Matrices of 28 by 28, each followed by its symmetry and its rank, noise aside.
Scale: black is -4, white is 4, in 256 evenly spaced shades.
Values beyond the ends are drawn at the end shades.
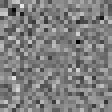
no symmetry, rank eight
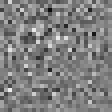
antisymmetric, rank six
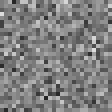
antisymmetric, rank eight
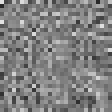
no symmetry, rank six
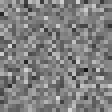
no symmetry, rank seven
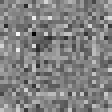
symmetric, rank six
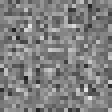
no symmetry, rank eight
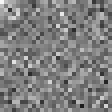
symmetric, rank seven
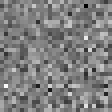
antisymmetric, rank six
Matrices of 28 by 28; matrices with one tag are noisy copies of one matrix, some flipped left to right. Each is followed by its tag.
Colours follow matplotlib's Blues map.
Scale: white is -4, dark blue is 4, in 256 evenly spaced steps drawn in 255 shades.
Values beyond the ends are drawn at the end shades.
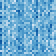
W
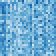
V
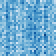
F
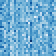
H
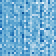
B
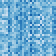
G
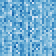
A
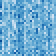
W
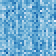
W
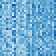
B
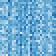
G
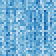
F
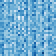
A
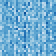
H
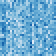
V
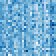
V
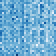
B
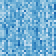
W
